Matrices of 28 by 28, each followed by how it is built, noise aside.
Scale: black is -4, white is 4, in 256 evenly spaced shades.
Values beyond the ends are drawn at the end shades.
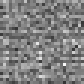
blocks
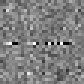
uneven rows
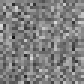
blocks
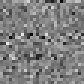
uneven rows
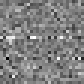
uneven rows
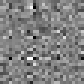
low rank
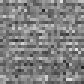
blocks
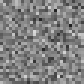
noise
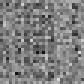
blocks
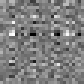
low rank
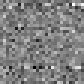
uneven rows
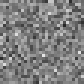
noise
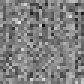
blocks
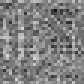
blocks
